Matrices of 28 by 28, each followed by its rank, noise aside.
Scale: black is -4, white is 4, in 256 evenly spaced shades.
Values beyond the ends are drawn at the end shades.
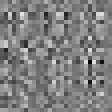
three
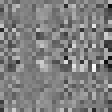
three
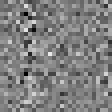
four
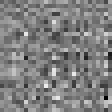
four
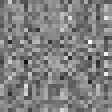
four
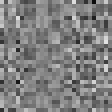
three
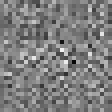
six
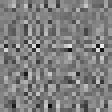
three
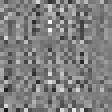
three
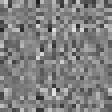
four
